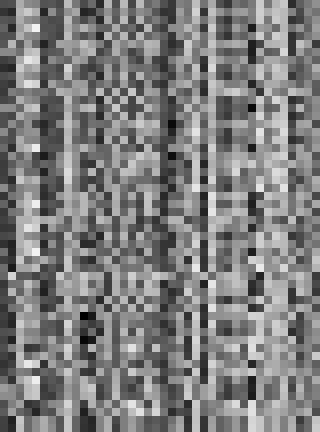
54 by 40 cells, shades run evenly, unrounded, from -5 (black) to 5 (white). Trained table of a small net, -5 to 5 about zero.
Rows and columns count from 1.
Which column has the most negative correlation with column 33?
8
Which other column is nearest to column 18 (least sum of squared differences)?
16
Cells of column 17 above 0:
23
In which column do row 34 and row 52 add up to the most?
25
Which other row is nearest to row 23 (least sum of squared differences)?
41
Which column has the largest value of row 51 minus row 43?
12
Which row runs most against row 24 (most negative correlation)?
28
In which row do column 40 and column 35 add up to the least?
35
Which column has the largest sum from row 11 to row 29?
27
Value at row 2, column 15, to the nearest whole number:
-1
